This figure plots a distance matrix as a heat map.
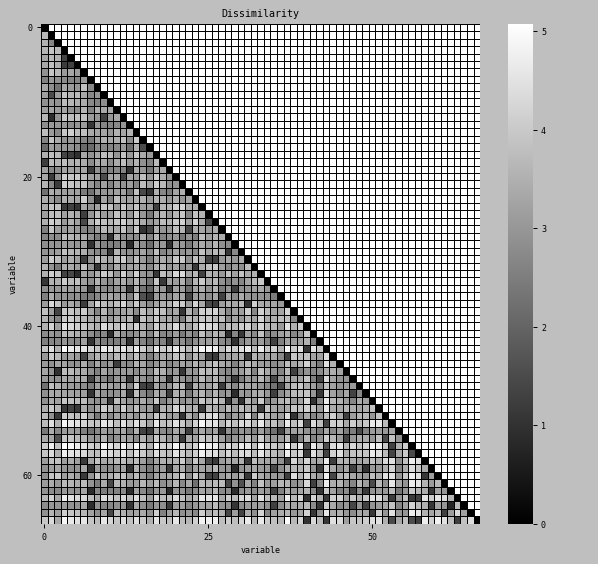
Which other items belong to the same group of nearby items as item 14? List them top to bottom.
39
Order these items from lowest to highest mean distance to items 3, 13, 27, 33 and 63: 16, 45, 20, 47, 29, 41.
16, 29, 47, 45, 41, 20
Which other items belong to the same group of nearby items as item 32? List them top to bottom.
8, 23
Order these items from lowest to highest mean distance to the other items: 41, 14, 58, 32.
41, 32, 58, 14
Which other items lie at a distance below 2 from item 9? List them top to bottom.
1, 12, 20
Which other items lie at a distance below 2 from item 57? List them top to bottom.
40, 43, 53, 56, 63, 66
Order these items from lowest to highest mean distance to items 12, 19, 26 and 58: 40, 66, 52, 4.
4, 52, 40, 66
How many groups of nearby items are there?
12
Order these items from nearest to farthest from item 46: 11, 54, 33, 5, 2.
2, 54, 11, 5, 33
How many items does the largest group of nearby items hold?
11
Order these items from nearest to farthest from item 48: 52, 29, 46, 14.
29, 46, 52, 14
